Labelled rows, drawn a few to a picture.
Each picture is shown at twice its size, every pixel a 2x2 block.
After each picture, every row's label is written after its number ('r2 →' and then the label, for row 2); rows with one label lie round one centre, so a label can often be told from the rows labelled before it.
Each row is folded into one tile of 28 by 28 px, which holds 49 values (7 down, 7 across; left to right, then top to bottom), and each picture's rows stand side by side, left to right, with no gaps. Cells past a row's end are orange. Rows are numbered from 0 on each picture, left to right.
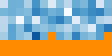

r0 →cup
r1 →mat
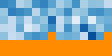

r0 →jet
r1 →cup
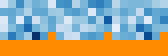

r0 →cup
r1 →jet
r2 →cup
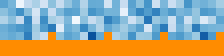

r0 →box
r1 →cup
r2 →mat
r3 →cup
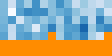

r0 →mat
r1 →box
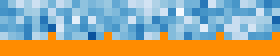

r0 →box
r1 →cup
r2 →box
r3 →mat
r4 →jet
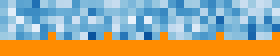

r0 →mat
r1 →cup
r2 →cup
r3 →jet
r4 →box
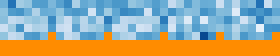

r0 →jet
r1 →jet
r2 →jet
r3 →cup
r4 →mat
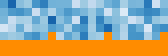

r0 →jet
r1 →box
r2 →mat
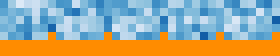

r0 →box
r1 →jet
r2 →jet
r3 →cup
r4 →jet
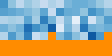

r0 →box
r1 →cup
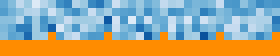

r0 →box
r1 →jet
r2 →cup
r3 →cup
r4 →jet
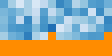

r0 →box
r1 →jet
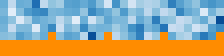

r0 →mat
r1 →cup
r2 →box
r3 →jet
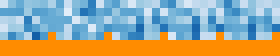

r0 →cup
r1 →mat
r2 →box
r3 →box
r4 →box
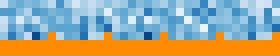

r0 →cup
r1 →box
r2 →cup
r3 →mat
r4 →box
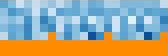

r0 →box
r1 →cup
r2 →cup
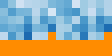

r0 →box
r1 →box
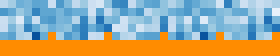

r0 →cup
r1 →box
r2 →jet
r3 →cup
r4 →box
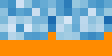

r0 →jet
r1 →jet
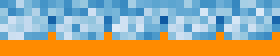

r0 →jet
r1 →jet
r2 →jet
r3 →jet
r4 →jet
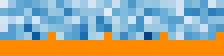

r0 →cup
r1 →box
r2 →cup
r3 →mat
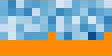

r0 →jet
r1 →cup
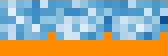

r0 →mat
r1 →jet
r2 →jet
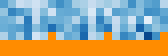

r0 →box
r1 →box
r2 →cup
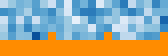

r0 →cup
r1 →mat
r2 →jet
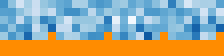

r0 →box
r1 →jet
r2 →cup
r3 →box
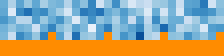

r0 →mat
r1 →mat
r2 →box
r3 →mat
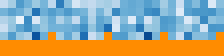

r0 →cup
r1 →box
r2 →cup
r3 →mat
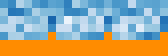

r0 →jet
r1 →jet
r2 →jet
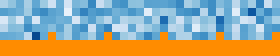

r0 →cup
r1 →mat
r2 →jet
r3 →jet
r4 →mat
